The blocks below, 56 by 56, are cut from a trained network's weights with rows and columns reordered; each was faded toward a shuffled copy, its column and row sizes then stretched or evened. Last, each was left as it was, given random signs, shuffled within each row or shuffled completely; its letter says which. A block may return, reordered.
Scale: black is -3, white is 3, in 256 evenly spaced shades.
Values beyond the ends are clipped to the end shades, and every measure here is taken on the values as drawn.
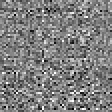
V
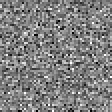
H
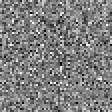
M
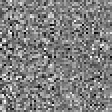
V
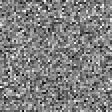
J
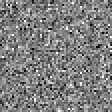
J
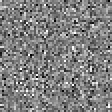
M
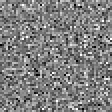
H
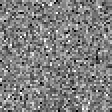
J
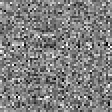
V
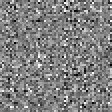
M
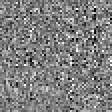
M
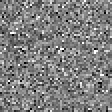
H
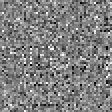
M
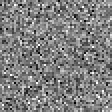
J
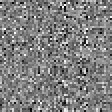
V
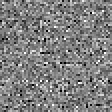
H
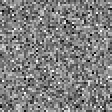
J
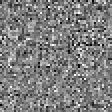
M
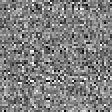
V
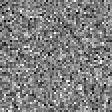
J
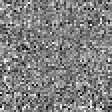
M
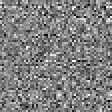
V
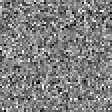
H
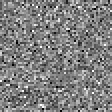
J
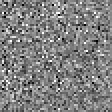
M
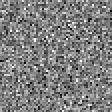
J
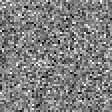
J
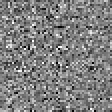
V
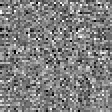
V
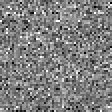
H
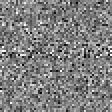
H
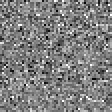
H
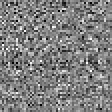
V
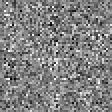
M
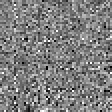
M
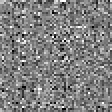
V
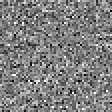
H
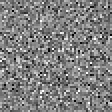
H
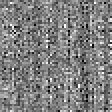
V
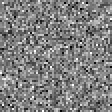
J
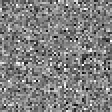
M
